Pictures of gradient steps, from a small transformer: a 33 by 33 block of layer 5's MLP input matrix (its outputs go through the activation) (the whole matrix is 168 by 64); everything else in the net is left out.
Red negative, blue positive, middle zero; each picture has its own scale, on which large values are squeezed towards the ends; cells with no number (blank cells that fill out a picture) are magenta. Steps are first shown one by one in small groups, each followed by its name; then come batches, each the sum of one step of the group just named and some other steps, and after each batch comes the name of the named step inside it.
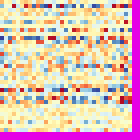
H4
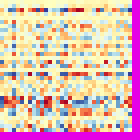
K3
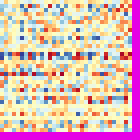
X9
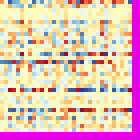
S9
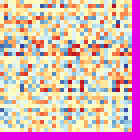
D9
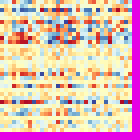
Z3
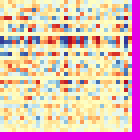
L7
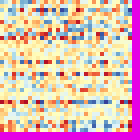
Z3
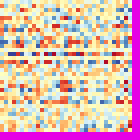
L7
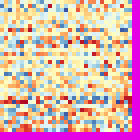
K3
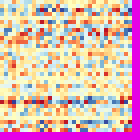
Z3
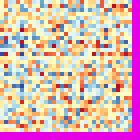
D9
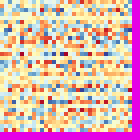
S9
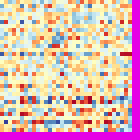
X9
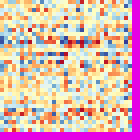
L7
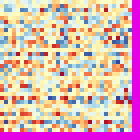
X9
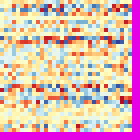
H4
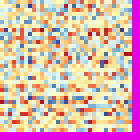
H4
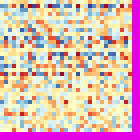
X9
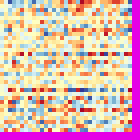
S9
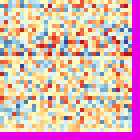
D9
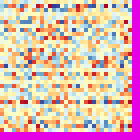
X9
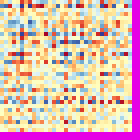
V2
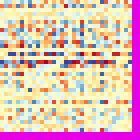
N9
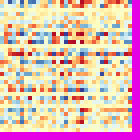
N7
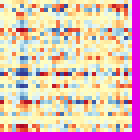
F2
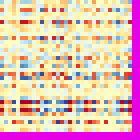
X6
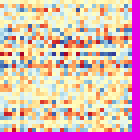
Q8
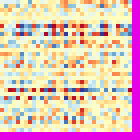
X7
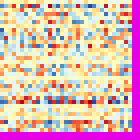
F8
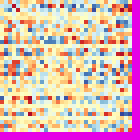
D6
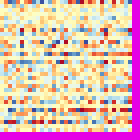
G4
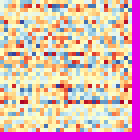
N9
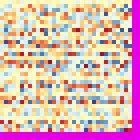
F8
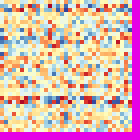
F8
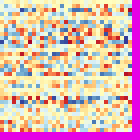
F2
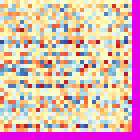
F2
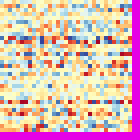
Q8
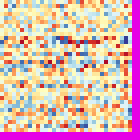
G4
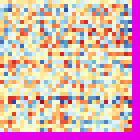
D6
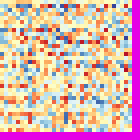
F8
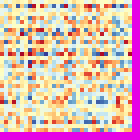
X6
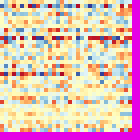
D6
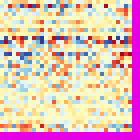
F2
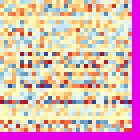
F2
